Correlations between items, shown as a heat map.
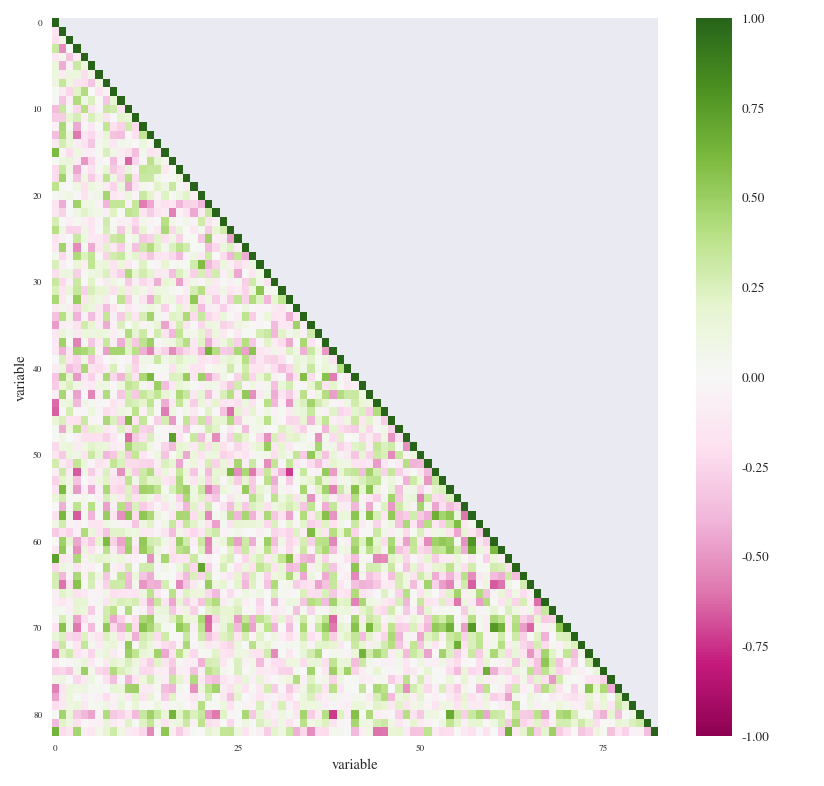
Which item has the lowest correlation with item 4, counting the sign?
16
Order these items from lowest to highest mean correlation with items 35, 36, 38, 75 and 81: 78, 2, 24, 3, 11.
24, 2, 3, 78, 11
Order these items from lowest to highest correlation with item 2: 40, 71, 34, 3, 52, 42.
40, 71, 52, 3, 34, 42
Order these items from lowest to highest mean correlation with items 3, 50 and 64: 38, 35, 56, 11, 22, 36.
36, 22, 35, 11, 38, 56
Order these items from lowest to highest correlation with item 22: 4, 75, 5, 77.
5, 4, 75, 77
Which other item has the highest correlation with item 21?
38
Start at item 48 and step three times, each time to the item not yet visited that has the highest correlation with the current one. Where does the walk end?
54
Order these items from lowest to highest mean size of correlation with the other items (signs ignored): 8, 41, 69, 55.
8, 55, 69, 41
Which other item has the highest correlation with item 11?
77
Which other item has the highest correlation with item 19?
32
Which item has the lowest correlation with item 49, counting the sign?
48
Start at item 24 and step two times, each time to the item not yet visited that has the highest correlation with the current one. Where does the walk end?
57
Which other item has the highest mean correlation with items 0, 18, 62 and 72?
55
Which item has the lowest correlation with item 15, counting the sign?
45
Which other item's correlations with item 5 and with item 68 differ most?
43
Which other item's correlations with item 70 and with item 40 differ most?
60
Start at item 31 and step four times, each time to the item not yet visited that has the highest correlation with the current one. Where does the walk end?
41
